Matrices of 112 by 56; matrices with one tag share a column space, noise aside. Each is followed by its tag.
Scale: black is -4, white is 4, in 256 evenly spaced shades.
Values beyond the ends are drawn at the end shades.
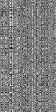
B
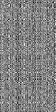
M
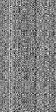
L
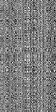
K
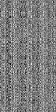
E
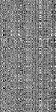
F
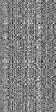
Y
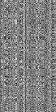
Y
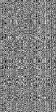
Y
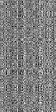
E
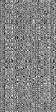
Y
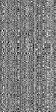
L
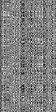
E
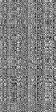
Y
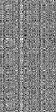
F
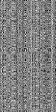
K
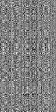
L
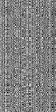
B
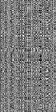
K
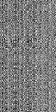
F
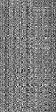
B
